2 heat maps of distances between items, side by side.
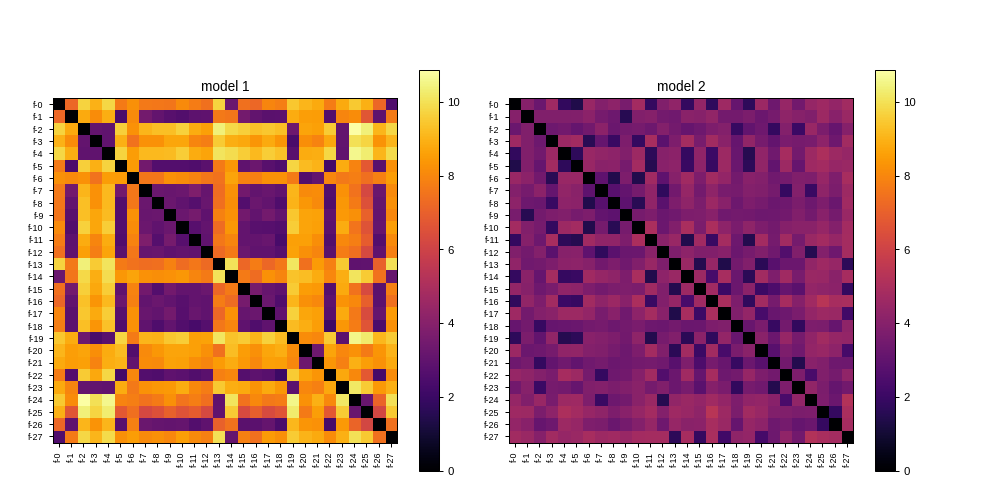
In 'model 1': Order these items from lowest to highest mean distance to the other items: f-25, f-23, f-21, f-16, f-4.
f-16, f-25, f-23, f-21, f-4
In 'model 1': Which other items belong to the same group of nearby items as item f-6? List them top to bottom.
f-20, f-21
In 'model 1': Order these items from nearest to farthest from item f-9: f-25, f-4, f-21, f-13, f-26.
f-26, f-25, f-13, f-21, f-4
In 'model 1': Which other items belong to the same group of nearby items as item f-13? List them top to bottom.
f-24, f-25
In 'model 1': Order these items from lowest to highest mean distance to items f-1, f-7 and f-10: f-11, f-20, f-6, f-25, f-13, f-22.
f-22, f-11, f-25, f-13, f-6, f-20
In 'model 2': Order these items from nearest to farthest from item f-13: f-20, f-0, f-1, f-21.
f-20, f-21, f-1, f-0
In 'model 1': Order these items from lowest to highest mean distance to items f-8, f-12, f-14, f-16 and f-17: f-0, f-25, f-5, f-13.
f-5, f-0, f-25, f-13
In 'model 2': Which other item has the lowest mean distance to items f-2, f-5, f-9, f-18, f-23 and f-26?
f-21
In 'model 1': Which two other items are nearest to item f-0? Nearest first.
f-27, f-14
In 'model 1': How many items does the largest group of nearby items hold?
14
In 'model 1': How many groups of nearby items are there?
5
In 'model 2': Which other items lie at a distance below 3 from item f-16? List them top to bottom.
f-0, f-4, f-5, f-11, f-14, f-19
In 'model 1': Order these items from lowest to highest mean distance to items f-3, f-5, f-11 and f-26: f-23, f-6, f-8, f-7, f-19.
f-8, f-7, f-23, f-19, f-6
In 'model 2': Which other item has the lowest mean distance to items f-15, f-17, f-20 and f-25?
f-13
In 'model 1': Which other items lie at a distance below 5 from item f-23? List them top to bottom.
f-2, f-3, f-4, f-19
